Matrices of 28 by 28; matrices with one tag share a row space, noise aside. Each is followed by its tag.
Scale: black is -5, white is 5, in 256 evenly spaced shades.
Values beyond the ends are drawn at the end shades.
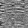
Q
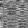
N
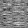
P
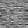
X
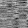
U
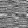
U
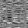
P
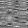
U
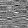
U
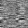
N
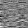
N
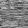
X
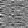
Q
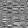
P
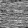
X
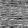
X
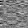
N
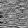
N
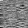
N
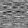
P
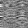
N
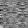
N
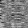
Q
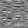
P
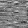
U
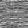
X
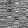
U
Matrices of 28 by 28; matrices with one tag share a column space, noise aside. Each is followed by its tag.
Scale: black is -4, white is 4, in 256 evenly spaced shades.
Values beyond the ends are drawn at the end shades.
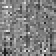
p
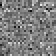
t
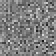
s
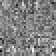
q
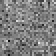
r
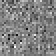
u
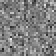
q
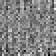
p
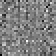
r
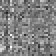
u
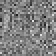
s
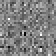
q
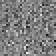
s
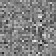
s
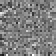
t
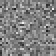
t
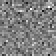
t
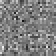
u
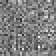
u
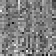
p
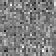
q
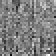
p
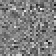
t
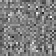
u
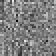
r
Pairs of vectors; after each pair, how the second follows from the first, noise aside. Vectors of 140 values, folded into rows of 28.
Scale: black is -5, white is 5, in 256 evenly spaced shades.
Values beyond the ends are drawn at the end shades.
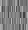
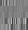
reversed, negated, partly zeroed.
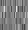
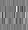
partly zeroed.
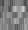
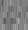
reversed, negated, shrunk.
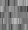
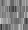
reversed, negated.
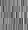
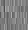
reversed, negated, shrunk.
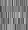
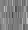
reversed, negated, partly zeroed.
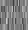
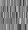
shuffled.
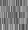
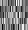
negated, scaled up.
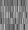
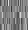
shuffled.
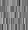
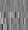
partly zeroed.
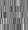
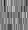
reversed, negated.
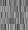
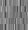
partly zeroed.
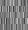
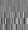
partly zeroed.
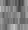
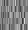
shuffled.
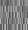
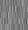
wrapped around, negated, shrunk.
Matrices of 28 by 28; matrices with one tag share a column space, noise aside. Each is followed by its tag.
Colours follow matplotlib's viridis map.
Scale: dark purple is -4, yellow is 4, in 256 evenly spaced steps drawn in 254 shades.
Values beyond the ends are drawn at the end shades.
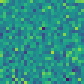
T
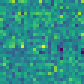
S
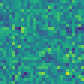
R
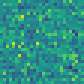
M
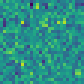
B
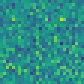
R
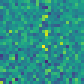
M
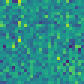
S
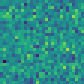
M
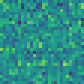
B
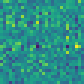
S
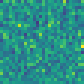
S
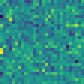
S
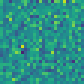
S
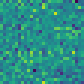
T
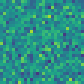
M
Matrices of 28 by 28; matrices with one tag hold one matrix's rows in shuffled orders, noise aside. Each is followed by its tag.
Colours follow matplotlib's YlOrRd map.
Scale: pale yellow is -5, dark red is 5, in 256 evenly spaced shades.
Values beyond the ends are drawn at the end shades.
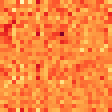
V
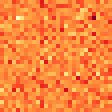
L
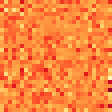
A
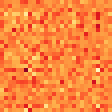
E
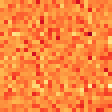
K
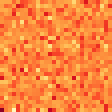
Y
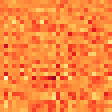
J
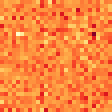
L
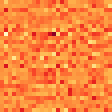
J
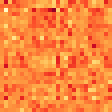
J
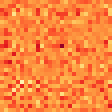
V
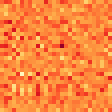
V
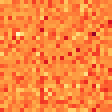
L
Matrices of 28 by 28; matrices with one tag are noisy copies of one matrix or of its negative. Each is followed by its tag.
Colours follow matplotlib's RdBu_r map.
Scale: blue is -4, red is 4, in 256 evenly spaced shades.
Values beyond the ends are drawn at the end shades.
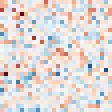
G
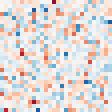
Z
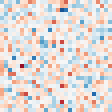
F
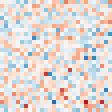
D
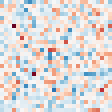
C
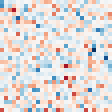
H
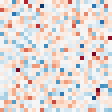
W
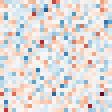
Z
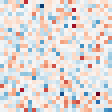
W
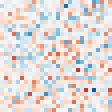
C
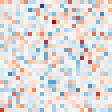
W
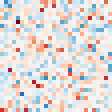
H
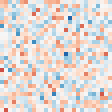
Z
